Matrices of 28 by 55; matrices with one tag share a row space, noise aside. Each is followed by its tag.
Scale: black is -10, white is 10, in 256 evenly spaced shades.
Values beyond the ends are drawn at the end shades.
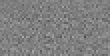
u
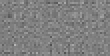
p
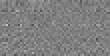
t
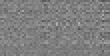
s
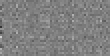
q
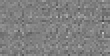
s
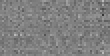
s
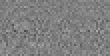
t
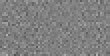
t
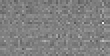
s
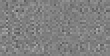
t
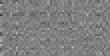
q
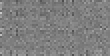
q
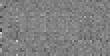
q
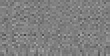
t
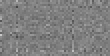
q
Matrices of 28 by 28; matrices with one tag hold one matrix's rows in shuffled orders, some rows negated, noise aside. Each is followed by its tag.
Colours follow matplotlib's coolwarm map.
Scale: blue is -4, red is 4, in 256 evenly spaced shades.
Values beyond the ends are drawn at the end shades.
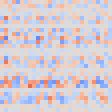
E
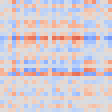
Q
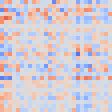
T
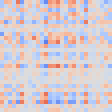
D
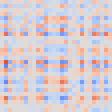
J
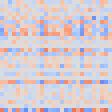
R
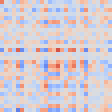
D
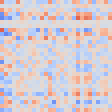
T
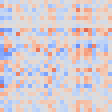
T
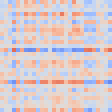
Q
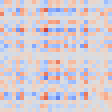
D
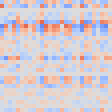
R
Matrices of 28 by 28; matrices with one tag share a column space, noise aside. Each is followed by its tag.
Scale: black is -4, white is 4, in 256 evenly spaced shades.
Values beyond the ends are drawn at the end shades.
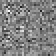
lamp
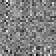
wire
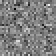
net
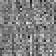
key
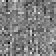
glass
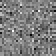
lamp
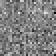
glass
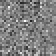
wire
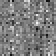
key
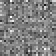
wire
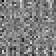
wire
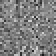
wire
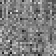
glass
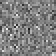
net
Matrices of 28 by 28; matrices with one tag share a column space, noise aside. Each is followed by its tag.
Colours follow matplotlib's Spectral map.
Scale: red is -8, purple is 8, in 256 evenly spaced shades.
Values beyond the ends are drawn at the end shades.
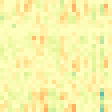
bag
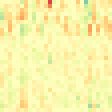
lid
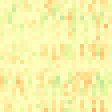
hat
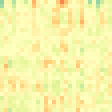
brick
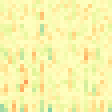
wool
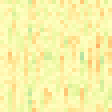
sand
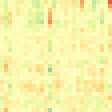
brick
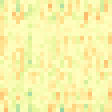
bag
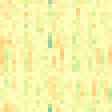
sand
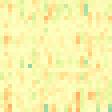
bag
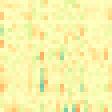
wool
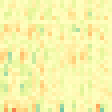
wool
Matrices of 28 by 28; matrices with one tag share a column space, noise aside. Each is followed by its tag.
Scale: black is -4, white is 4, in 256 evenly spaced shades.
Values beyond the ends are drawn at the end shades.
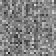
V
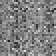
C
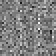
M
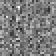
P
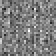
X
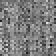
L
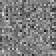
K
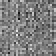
K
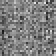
M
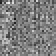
M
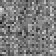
P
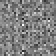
K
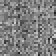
X
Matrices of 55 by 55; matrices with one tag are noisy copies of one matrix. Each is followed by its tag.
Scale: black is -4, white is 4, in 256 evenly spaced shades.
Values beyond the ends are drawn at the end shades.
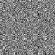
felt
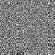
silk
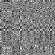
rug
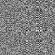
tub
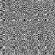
felt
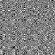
felt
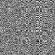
tub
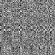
rug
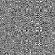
tub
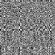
rug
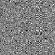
tub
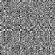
rug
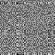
silk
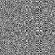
tub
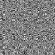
felt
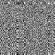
silk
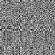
rug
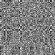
rug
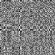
rug
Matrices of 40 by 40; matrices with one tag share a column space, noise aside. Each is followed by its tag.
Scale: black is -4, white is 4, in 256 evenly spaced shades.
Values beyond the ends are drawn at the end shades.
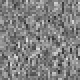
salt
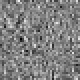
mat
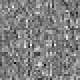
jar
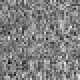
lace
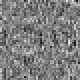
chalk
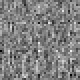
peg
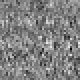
salt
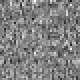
chalk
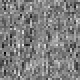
jar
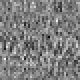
salt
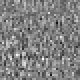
salt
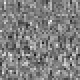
salt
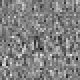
salt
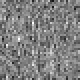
mat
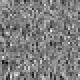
lace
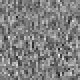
salt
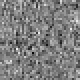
chalk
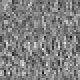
salt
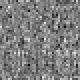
mat
